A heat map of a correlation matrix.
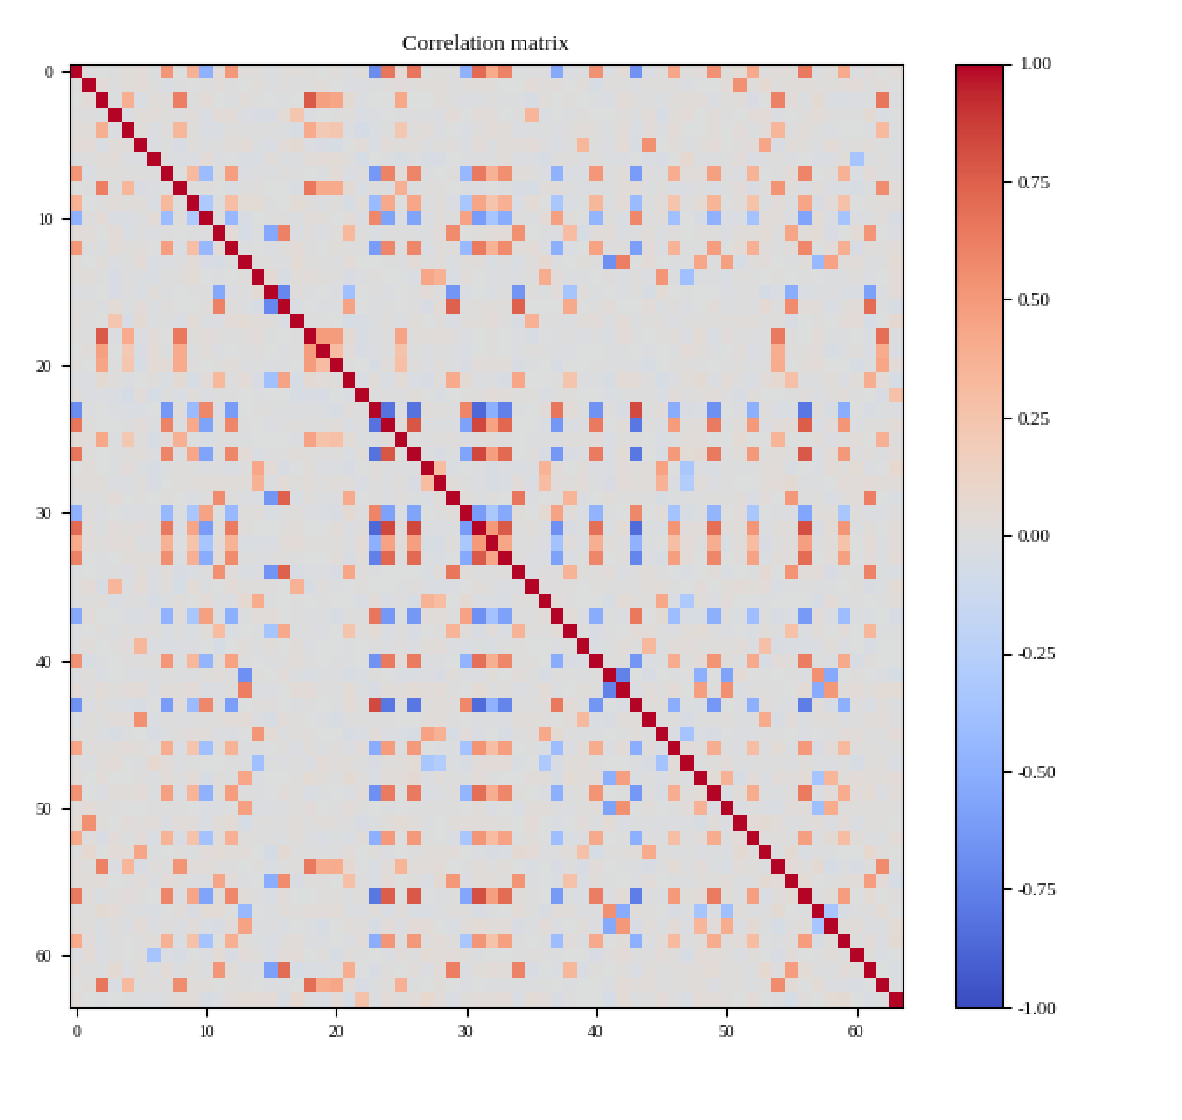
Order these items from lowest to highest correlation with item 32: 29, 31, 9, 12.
29, 9, 12, 31
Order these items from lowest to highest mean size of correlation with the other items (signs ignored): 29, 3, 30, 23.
3, 29, 30, 23
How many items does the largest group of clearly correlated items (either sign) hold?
20
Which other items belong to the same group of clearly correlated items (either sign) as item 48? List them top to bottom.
13, 41, 42, 50, 57, 58
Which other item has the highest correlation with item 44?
5
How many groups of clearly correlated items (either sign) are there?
10
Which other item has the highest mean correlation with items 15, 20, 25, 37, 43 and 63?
23
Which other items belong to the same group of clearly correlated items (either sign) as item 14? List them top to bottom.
27, 28, 36, 45, 47
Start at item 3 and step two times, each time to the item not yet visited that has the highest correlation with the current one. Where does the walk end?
17
